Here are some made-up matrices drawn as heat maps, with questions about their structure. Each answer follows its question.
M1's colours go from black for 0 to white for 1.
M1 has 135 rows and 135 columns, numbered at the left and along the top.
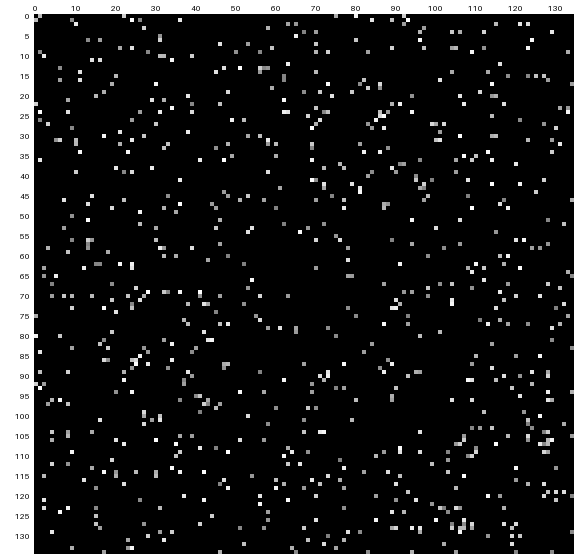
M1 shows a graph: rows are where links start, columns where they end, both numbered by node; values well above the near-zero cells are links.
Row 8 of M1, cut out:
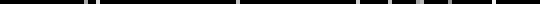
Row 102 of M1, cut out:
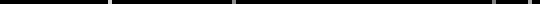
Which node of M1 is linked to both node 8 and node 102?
node 123
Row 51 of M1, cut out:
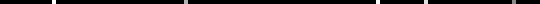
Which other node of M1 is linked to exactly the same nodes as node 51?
node 57
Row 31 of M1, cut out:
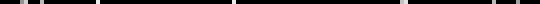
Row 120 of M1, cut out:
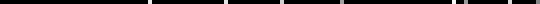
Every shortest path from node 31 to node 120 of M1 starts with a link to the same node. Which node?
node 129
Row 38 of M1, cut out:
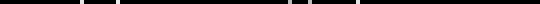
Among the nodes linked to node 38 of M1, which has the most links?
node 89
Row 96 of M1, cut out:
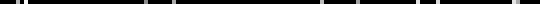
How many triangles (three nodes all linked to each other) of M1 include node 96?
7
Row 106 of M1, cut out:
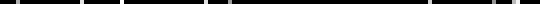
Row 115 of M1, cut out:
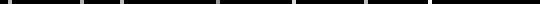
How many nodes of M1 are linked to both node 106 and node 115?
3
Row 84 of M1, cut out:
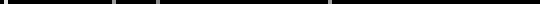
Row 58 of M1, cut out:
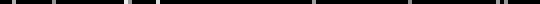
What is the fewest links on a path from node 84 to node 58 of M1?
2
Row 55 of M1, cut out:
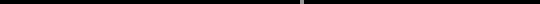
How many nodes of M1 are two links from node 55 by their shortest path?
4
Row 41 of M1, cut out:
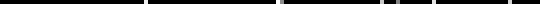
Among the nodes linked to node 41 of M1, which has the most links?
node 70
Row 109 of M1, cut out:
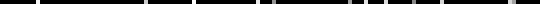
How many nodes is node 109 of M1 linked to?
12
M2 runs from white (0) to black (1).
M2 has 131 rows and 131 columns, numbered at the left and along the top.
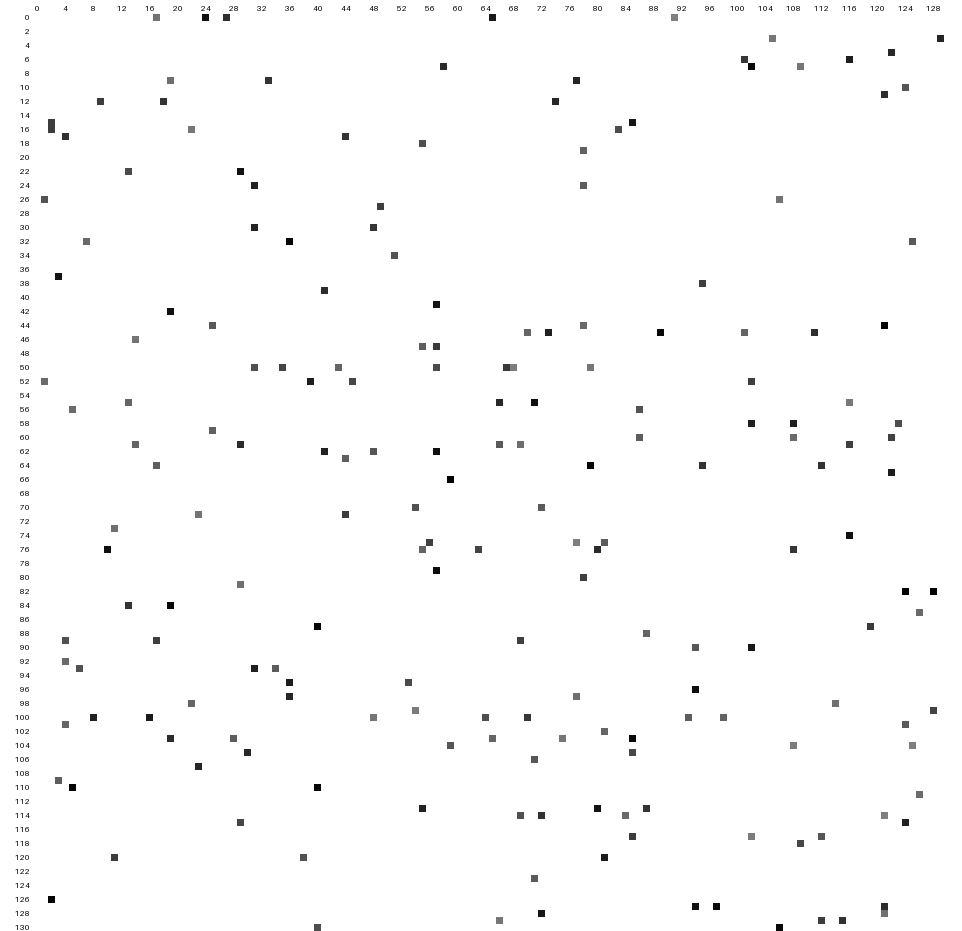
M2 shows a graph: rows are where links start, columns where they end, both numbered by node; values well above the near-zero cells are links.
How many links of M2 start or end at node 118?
1
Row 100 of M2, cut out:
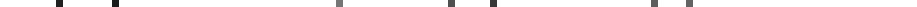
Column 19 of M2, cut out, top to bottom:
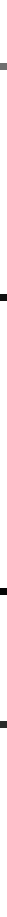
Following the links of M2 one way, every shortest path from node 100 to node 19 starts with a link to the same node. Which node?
node 98
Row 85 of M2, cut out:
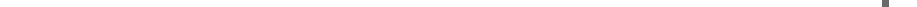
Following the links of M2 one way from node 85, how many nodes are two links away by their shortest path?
1
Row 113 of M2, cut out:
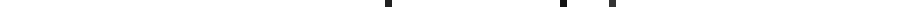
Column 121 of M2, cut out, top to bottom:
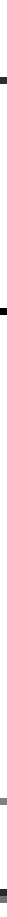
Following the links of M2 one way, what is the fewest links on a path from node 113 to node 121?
4
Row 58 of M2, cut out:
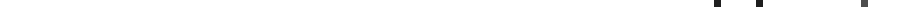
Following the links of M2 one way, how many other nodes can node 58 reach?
11
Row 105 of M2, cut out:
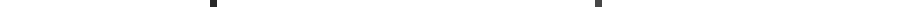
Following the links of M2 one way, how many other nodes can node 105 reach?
6
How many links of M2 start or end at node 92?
1
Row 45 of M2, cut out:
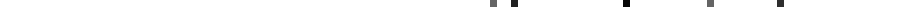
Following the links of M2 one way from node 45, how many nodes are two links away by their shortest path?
8
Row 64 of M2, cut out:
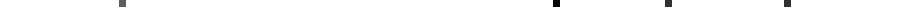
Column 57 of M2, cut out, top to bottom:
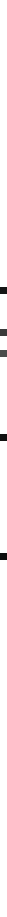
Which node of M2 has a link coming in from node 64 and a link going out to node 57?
node 79
